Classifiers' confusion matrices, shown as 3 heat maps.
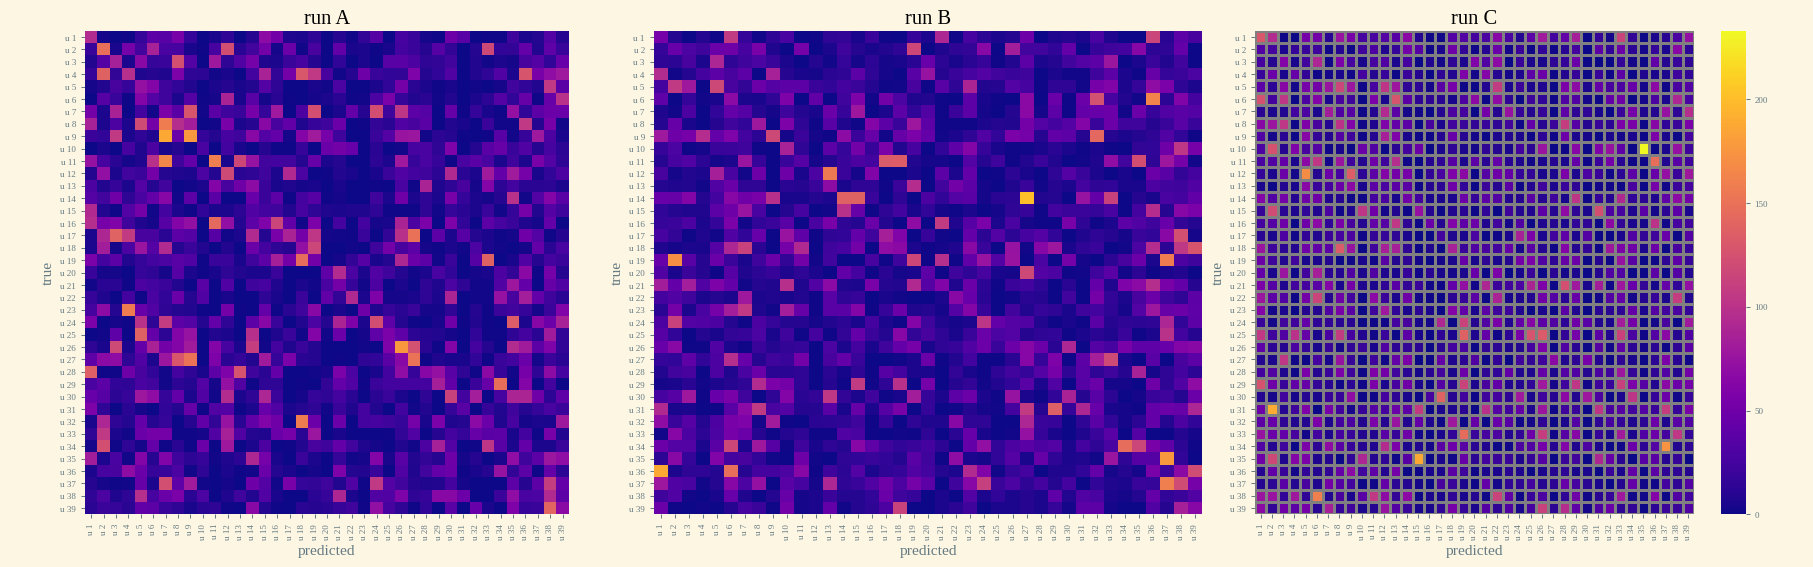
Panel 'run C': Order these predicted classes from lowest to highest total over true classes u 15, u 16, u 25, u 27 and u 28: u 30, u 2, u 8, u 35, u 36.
u 35, u 30, u 36, u 2, u 8
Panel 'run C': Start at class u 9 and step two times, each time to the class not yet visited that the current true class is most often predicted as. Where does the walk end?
u 5
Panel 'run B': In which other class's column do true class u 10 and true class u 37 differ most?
u 24
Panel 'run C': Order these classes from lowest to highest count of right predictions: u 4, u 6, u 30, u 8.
u 4, u 6, u 30, u 8
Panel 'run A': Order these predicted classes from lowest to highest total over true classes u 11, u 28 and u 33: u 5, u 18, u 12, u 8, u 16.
u 18, u 8, u 5, u 16, u 12
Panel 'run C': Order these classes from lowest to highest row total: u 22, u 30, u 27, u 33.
u 27, u 30, u 22, u 33
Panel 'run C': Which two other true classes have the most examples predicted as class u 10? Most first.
u 15, u 35
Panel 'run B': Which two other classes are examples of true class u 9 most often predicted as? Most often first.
u 32, u 4
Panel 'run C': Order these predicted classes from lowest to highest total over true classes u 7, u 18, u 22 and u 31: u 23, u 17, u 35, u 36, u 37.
u 17, u 35, u 36, u 23, u 37
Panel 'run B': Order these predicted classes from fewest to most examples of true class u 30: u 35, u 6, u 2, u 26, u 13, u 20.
u 35, u 20, u 2, u 6, u 26, u 13
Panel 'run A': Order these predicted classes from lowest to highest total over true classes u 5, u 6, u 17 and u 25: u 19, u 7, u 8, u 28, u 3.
u 28, u 7, u 8, u 19, u 3
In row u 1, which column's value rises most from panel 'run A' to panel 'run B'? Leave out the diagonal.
u 36
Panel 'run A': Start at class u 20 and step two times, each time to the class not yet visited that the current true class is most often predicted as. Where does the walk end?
u 35
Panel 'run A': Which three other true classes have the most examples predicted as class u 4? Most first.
u 23, u 17, u 36
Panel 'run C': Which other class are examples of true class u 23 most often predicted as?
u 12
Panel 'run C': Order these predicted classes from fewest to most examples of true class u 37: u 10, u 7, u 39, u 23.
u 10, u 23, u 39, u 7
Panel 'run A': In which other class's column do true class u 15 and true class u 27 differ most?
u 9
